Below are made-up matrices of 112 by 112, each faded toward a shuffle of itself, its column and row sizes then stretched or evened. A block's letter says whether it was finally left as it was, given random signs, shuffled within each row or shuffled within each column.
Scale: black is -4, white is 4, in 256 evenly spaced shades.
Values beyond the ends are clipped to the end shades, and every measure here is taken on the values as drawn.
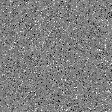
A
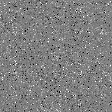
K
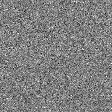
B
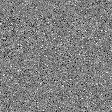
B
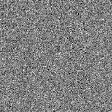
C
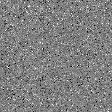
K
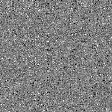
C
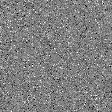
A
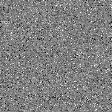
K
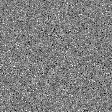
B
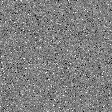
B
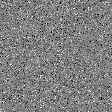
B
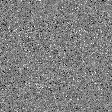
B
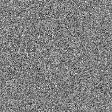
K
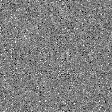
C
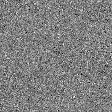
A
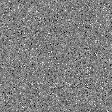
K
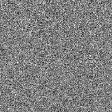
C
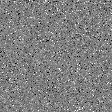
B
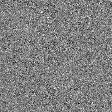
K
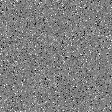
A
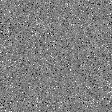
K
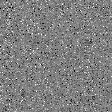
C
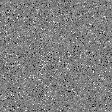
K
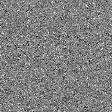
K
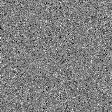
A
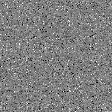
C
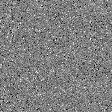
A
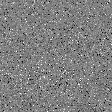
B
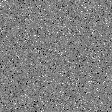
B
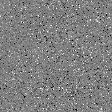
K
